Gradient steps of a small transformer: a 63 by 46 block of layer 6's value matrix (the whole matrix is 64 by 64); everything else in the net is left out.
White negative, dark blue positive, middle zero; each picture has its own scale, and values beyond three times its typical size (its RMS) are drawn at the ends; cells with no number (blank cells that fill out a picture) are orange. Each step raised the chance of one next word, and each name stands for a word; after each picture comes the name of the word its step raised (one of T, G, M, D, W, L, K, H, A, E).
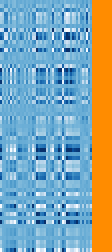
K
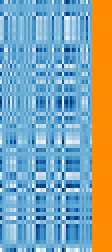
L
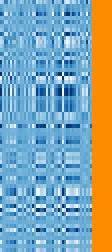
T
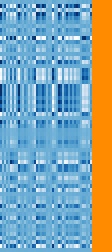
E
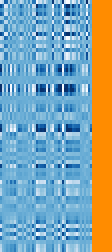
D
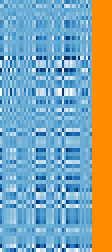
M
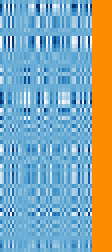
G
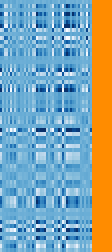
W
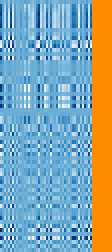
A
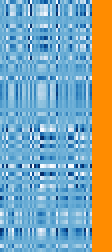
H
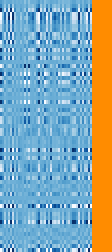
K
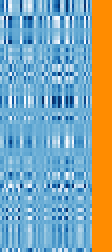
L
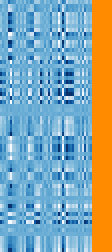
K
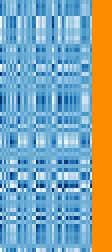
L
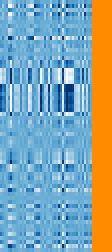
E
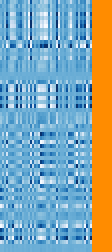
A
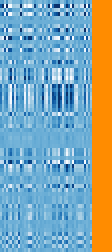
E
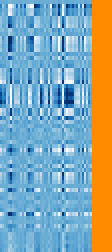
G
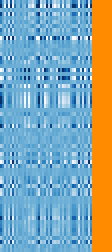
E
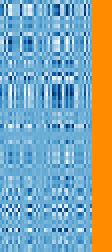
T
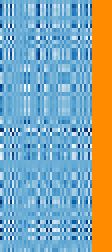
W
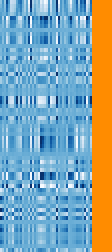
L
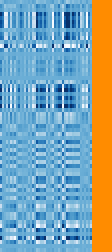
A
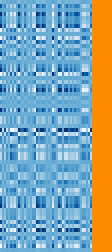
W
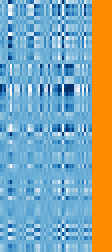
D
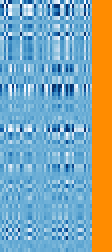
D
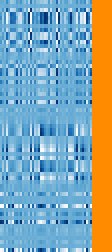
K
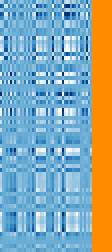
G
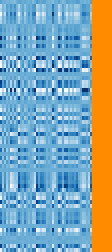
M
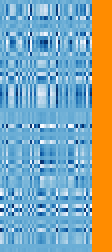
T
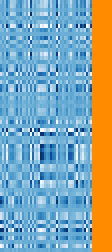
W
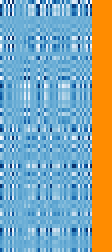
H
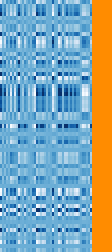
T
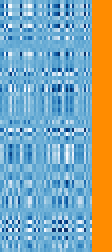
W
